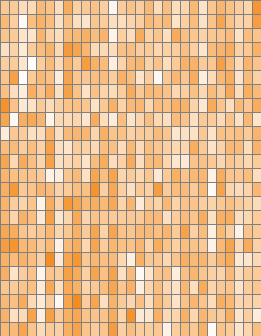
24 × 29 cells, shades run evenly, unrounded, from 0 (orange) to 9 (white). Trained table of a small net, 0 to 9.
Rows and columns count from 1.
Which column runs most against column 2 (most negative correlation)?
24
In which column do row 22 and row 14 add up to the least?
11
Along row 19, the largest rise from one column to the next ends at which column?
7
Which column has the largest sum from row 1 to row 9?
3
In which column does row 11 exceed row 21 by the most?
8
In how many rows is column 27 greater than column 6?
21
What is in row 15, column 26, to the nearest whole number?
4
